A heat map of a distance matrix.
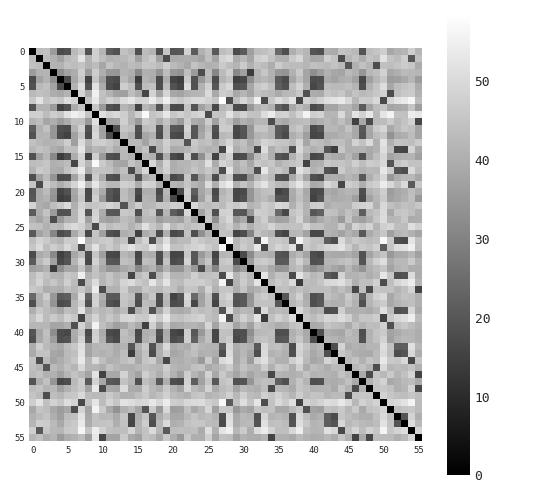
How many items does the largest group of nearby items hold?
19
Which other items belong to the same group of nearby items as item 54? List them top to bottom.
1, 19, 44
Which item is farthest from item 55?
9
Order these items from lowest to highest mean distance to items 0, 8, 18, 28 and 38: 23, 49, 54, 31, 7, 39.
23, 7, 31, 39, 49, 54
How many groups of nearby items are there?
10
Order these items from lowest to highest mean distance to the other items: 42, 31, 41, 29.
29, 41, 31, 42
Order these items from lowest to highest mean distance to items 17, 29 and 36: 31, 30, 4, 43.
4, 30, 43, 31
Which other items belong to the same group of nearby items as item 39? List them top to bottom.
6, 16, 51
